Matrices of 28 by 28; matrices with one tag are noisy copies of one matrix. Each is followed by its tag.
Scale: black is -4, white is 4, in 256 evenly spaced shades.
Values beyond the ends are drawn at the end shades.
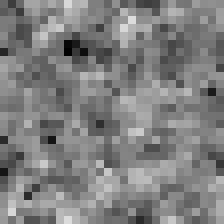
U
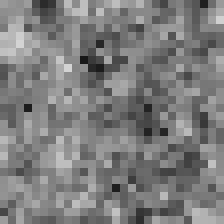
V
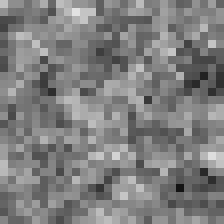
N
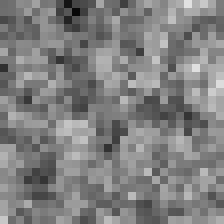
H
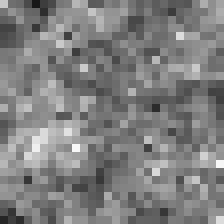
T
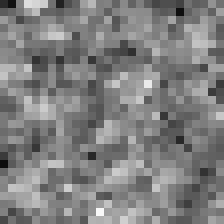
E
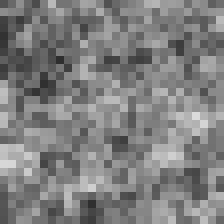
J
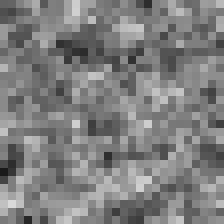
U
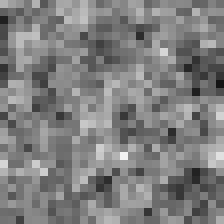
N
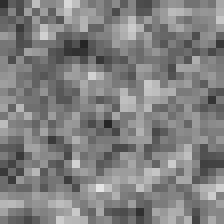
U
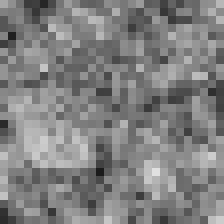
T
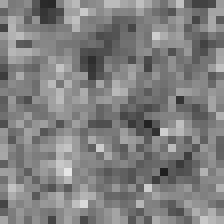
V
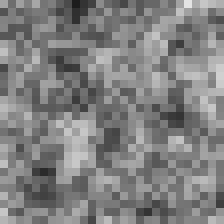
H
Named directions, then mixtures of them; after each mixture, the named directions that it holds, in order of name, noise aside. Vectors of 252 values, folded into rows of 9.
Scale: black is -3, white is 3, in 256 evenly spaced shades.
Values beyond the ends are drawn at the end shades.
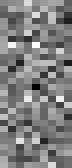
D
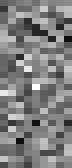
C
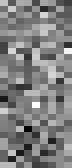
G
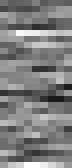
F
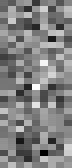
C, F, G.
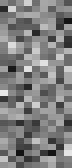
C, D, G.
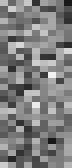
D, G.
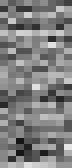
C, F, G.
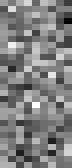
C, D, G.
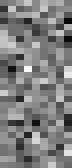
C, D.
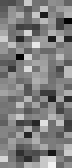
C, D, F.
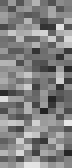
C, F, G.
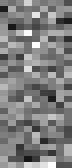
C, D, F.
